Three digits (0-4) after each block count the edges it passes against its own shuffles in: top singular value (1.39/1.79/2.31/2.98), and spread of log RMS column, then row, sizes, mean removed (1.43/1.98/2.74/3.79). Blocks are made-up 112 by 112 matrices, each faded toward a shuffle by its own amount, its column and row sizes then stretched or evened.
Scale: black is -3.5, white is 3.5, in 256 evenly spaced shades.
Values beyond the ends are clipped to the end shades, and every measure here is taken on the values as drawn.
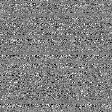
0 0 4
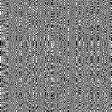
4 4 0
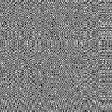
4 1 2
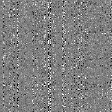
2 4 2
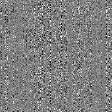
0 4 0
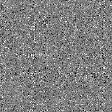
1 2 2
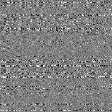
3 1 4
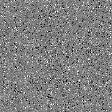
1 2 0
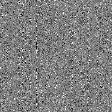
0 3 0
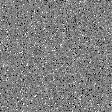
0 1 0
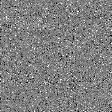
0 1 1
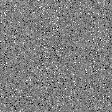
0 2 0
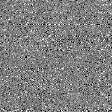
2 1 3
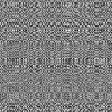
4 0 4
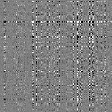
4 4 3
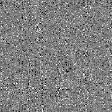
2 2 1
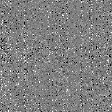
0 3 2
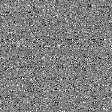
1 0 3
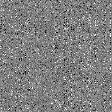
1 3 0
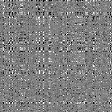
4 3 3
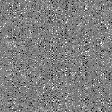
3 2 0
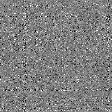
0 2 3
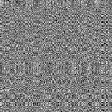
4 2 2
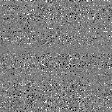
0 2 3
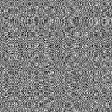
4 0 2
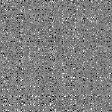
0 3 3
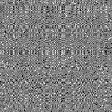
4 1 2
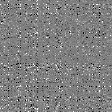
2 3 3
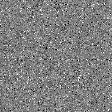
0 1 2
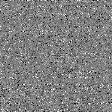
0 0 2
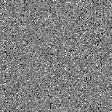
1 2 0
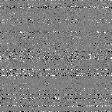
1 2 4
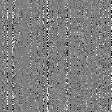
3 4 1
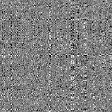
3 3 2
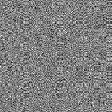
4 1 0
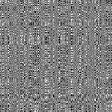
4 4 1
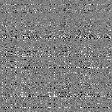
2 3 4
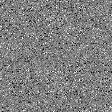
0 0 2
